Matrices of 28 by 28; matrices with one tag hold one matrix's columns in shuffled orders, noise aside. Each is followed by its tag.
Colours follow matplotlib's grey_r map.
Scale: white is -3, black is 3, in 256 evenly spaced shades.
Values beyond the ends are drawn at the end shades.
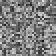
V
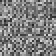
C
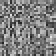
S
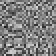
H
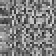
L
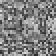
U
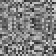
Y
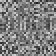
Y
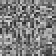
S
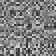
H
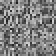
L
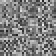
C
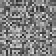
V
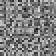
C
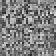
L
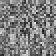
S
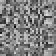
L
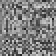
U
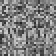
S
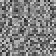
C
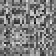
L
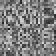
L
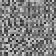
C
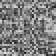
U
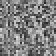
S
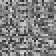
C
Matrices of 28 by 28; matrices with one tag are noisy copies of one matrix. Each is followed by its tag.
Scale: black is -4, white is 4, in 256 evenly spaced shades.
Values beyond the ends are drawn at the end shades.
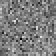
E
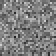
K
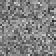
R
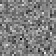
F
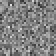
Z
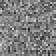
K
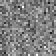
E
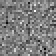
R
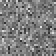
K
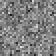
Z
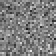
R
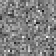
Z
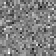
Z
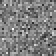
K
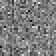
Z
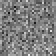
E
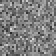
F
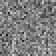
E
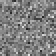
R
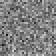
E
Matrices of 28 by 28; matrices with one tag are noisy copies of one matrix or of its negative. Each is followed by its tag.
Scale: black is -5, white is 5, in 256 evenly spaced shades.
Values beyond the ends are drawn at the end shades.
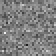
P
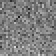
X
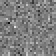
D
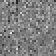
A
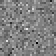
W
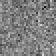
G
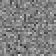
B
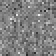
D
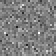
P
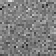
X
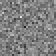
B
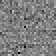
B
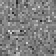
A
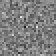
B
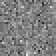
D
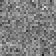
G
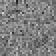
A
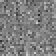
D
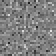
B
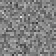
B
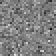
W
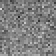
X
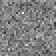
P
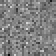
W
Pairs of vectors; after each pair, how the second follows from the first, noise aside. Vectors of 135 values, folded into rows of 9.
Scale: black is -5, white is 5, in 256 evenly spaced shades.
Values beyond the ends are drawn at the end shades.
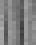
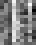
reversed, negated, scaled up.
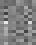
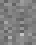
wrapped around, shrunk.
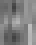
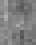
reversed, shrunk.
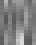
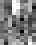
reversed, scaled up.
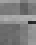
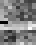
reversed, scaled up.
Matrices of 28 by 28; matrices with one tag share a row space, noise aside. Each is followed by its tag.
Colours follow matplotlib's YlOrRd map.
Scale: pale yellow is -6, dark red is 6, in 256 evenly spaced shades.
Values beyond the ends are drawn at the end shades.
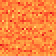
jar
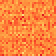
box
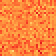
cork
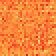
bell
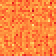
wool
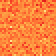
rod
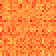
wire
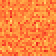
rod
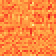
wool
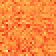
jar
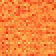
jar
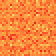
rod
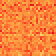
cork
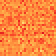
box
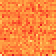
cork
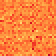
wool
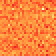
bell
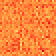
bell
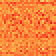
bell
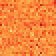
cork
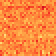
wire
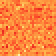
jar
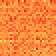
rod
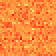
wool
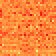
cork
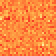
wire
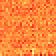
wool
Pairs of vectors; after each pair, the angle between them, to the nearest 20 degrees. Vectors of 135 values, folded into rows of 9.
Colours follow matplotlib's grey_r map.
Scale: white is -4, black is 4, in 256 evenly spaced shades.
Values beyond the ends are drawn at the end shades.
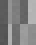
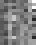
60 degrees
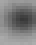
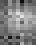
140 degrees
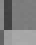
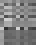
120 degrees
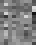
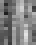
120 degrees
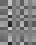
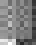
120 degrees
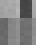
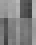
20 degrees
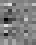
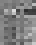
80 degrees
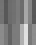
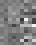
80 degrees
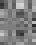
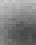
80 degrees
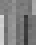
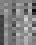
140 degrees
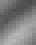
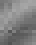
160 degrees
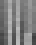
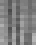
160 degrees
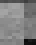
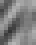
100 degrees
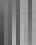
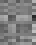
80 degrees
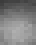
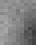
100 degrees
